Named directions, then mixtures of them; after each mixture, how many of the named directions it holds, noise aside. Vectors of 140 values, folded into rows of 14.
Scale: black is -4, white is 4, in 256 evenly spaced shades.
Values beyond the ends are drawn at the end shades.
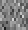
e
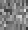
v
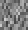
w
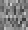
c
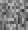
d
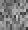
four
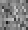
four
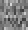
one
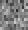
three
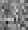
four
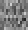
one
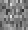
three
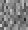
three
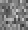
three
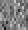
one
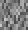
one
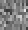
one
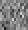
one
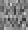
one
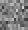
four
